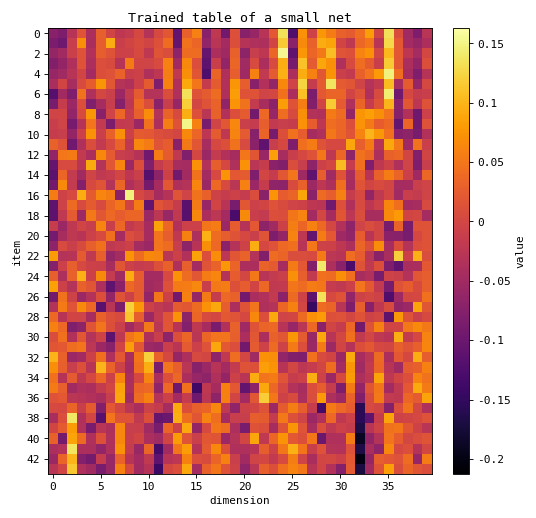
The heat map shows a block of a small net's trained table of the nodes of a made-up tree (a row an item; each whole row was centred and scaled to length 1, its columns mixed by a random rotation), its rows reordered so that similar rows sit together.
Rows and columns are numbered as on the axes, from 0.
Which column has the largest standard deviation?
32
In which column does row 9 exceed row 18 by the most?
14
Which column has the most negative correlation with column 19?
2
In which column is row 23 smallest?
31
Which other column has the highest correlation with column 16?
25
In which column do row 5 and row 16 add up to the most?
26
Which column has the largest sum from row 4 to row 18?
35
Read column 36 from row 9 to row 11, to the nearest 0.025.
-0.1 -0.075 0.05
